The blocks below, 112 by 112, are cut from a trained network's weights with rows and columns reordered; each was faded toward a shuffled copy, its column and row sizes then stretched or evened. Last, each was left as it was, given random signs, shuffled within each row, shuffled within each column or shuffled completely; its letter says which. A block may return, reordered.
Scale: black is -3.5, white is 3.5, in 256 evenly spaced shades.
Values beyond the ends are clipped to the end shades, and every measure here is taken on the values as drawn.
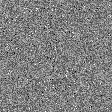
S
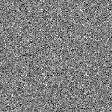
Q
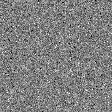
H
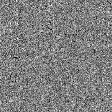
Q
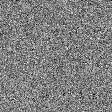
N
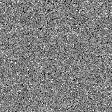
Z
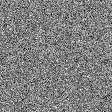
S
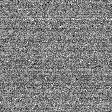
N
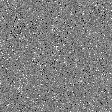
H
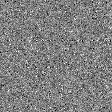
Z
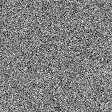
S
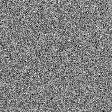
Z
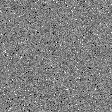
N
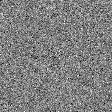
N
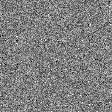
Z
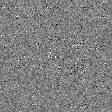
Z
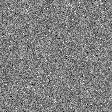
H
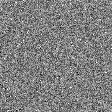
H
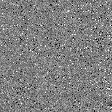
Q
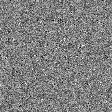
N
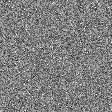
H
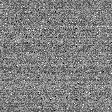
Q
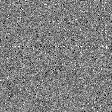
Z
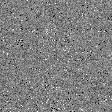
Z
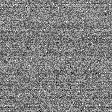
Q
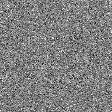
Q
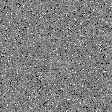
S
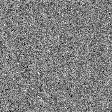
H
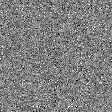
Q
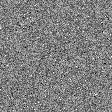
S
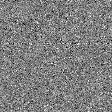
Z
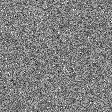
S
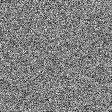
N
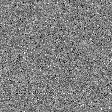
N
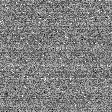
N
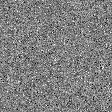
S
